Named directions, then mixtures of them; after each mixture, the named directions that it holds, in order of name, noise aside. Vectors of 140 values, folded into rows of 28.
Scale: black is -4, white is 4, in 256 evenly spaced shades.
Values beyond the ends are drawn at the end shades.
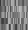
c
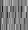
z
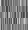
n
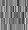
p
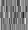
n, p.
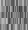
c.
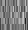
p.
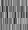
n, z.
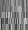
c, n.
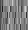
c, z.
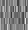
p.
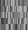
c.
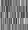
n.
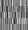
n, z.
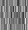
p.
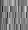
c, z.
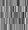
p.
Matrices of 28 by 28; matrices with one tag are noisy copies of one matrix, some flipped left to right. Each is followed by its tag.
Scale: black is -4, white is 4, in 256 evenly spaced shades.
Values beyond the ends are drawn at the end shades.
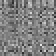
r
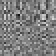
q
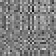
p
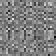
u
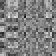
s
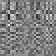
q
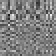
q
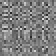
u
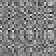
u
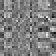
s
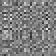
u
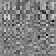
q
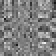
s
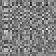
u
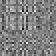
p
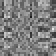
s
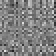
r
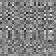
u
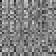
r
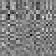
q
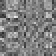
s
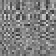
q
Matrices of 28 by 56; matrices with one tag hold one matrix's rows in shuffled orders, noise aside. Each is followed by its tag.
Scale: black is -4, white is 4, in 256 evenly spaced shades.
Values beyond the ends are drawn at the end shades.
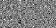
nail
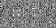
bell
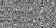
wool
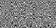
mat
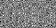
bell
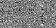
wool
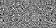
bell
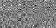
nail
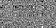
wool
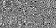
nail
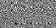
mat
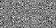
bell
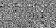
wool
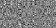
nail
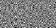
mat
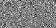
nail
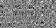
wool
